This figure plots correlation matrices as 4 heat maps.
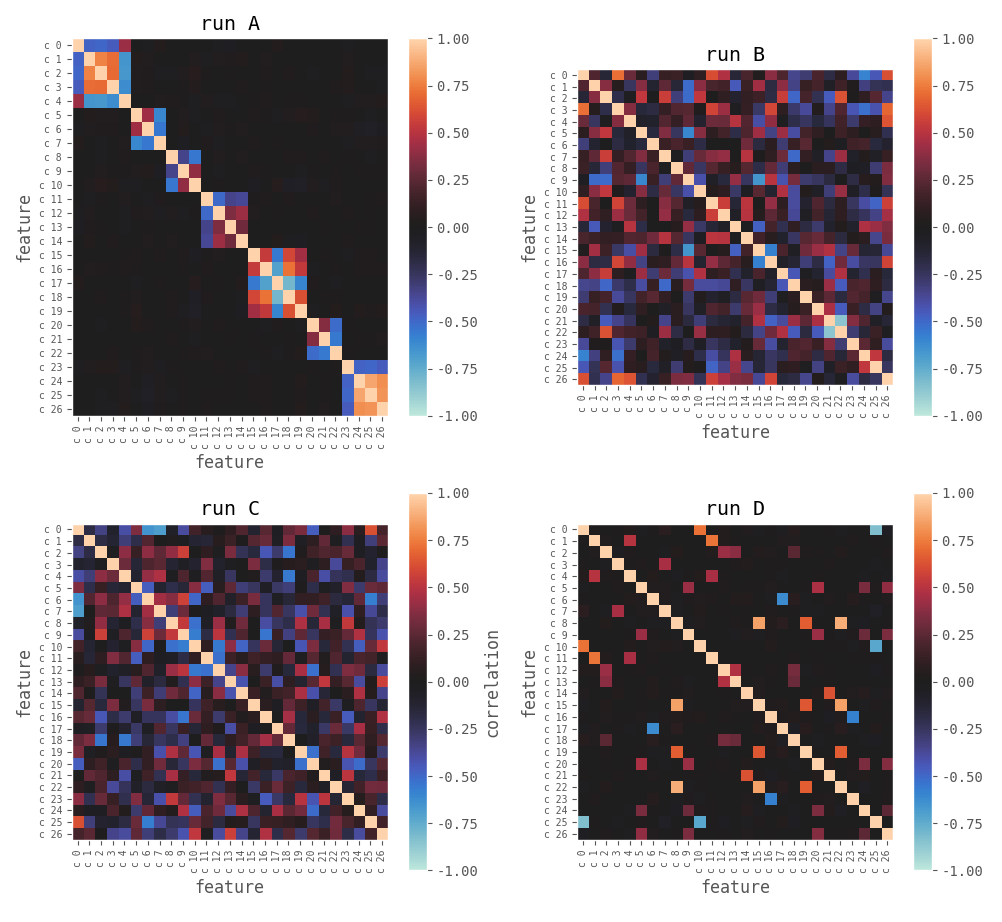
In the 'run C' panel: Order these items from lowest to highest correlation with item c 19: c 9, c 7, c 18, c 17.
c 7, c 17, c 18, c 9
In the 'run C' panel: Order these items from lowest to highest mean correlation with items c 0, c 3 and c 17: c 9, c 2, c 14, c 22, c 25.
c 2, c 9, c 22, c 14, c 25
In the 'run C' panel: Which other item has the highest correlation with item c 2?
c 9
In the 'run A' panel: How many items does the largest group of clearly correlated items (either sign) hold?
5
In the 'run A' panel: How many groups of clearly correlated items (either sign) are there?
7
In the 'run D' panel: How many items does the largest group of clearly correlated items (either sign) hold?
5
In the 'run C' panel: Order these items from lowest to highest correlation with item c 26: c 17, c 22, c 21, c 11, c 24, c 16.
c 24, c 17, c 11, c 21, c 22, c 16
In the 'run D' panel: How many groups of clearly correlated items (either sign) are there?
9
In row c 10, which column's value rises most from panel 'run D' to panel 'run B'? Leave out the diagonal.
c 25
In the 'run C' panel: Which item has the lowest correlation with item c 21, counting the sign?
c 4
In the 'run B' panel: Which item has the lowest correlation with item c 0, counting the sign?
c 24
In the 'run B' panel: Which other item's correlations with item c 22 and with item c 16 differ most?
c 2
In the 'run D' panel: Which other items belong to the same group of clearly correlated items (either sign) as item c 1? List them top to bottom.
c 4, c 11
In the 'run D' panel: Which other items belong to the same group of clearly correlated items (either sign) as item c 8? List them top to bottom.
c 15, c 19, c 22
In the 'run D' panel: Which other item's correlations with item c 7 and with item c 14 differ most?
c 21
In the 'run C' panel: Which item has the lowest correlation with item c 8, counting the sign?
c 10
